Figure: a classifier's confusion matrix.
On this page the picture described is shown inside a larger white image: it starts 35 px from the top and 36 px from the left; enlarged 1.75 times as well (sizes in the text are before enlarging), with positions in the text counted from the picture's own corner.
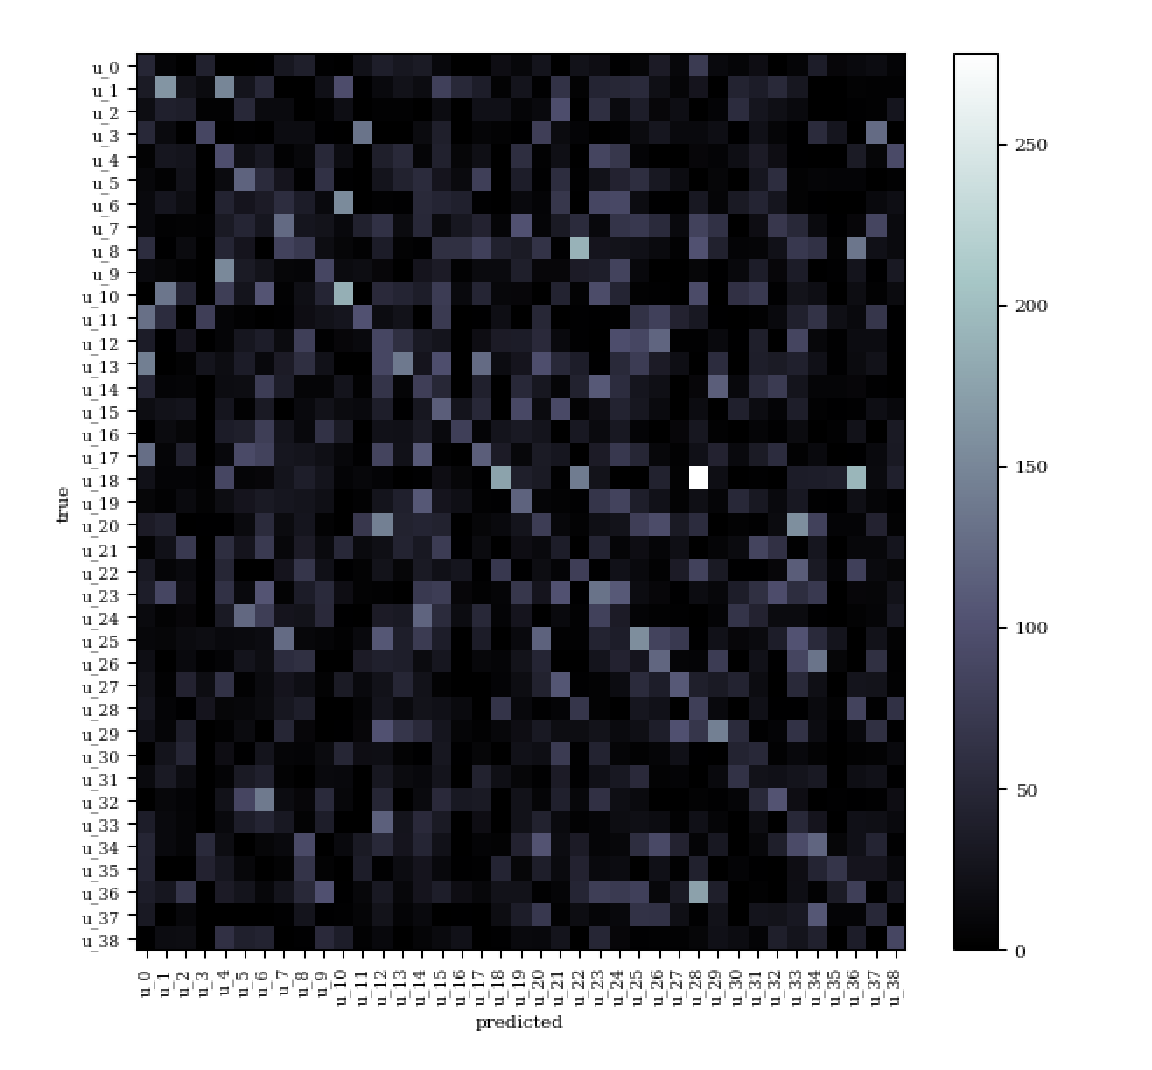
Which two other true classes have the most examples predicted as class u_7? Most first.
u_25, u_8
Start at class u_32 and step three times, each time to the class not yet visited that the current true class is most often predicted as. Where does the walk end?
u_1
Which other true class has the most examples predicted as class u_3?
u_11
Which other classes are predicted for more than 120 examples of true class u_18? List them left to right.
u_22, u_28, u_36
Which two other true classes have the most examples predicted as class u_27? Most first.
u_29, u_25
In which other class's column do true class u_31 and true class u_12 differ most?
u_26
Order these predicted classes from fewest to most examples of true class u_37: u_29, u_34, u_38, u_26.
u_38, u_29, u_26, u_34
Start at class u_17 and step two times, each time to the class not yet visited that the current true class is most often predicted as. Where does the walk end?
u_28
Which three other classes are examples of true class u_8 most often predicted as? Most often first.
u_22, u_36, u_28
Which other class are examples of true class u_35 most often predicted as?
u_8
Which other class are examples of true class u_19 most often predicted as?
u_14
